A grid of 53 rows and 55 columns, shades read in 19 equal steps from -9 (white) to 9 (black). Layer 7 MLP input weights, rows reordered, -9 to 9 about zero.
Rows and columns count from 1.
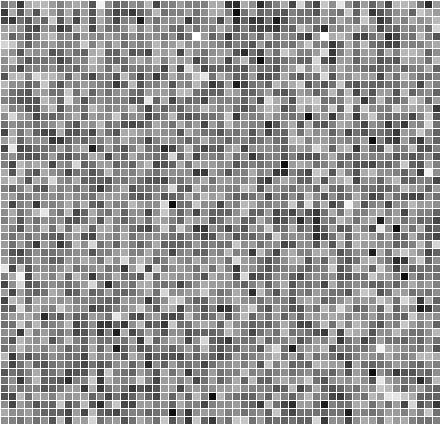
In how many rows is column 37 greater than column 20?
22
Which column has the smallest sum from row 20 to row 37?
1
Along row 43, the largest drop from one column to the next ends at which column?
19
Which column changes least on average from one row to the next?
4
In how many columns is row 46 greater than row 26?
29
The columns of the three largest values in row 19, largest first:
12, 21, 45
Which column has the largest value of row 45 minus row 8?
2
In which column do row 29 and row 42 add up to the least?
48
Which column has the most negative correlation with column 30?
13
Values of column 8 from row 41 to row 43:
-1 1 0
